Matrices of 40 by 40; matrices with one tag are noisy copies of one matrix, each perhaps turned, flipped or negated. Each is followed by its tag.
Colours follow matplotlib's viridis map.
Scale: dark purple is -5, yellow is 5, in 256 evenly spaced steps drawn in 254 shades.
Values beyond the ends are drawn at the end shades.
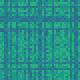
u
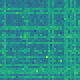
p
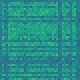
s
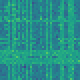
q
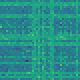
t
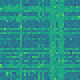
q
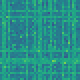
u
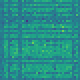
s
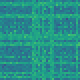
t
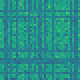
u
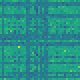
t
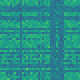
q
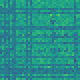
p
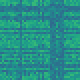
q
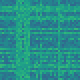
q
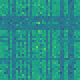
q
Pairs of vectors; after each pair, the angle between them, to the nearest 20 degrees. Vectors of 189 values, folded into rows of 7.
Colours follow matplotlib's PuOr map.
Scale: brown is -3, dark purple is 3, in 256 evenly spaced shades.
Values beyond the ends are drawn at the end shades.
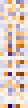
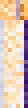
80 degrees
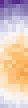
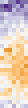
20 degrees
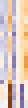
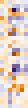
100 degrees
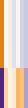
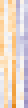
60 degrees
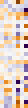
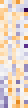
40 degrees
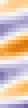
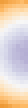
100 degrees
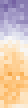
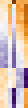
120 degrees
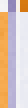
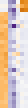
20 degrees
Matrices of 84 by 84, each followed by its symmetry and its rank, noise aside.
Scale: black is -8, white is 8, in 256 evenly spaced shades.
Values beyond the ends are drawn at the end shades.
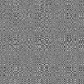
no symmetry, rank three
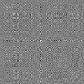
symmetric, rank four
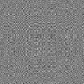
no symmetry, rank four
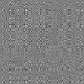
symmetric, rank three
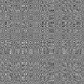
antisymmetric, rank four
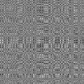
no symmetry, rank three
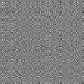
no symmetry, rank four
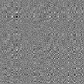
symmetric, rank four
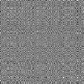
no symmetry, rank three
